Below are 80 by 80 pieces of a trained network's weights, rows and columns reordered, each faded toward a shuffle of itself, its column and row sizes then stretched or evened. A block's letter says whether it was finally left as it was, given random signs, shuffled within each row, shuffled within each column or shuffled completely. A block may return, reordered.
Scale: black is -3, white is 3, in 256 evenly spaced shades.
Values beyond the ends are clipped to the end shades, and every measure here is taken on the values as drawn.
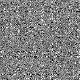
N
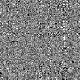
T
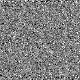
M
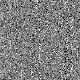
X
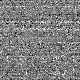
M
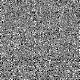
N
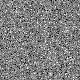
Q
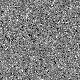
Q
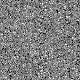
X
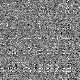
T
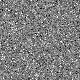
Q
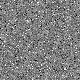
Q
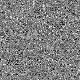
M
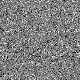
M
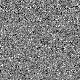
M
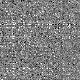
T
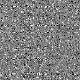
T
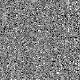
N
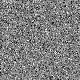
Q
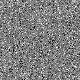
X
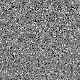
M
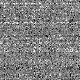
T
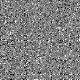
T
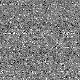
M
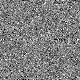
M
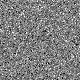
Q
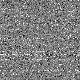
M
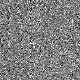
X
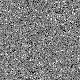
Q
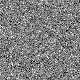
Q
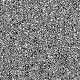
Q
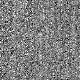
X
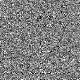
N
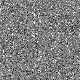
X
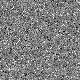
Q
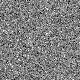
Q
